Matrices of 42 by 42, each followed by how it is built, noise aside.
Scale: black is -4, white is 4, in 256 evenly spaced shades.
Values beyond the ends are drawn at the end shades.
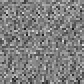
repeating columns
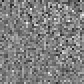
upper triangular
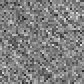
Toeplitz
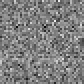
repeating columns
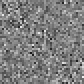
block diagonal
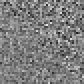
upper triangular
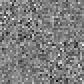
block diagonal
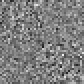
block diagonal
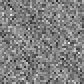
Toeplitz
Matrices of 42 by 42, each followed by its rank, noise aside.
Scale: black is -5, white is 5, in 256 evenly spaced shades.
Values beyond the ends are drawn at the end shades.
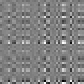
one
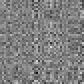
four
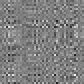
three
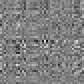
four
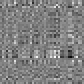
three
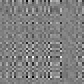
one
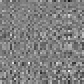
three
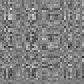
three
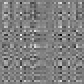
two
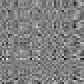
three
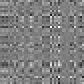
two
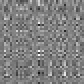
three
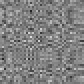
four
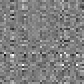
four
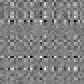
one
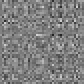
four
